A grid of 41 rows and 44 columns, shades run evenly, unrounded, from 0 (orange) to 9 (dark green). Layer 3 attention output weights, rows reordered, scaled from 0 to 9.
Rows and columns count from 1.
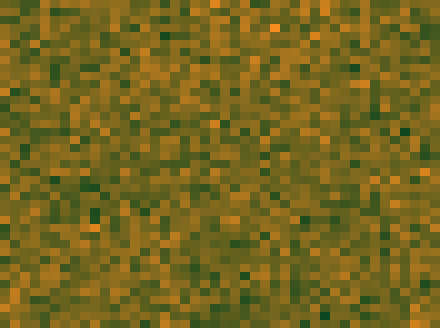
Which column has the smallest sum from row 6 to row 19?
15
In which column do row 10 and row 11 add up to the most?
6
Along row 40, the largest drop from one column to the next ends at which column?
34
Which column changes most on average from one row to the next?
1
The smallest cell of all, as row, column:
4, 28
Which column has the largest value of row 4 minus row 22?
43
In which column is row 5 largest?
17
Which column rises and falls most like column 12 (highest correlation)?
5
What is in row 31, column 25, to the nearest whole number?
7
